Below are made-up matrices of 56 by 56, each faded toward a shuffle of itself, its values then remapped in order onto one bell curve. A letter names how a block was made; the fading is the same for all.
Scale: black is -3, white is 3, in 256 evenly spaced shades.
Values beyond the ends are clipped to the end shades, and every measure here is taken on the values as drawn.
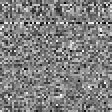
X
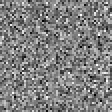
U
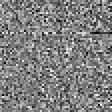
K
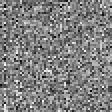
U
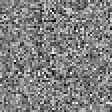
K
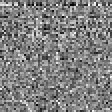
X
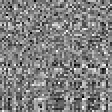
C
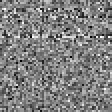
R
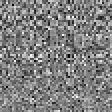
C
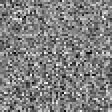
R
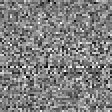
R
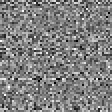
X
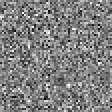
K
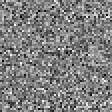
R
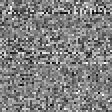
R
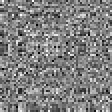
C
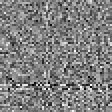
X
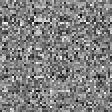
X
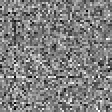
K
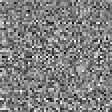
X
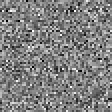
R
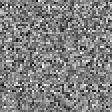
R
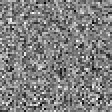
K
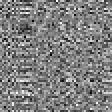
C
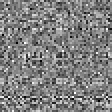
C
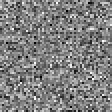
K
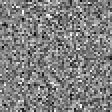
U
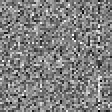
U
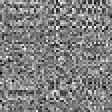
C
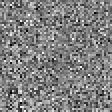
K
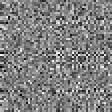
C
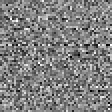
R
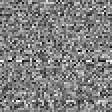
R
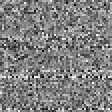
R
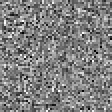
U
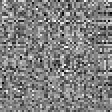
C
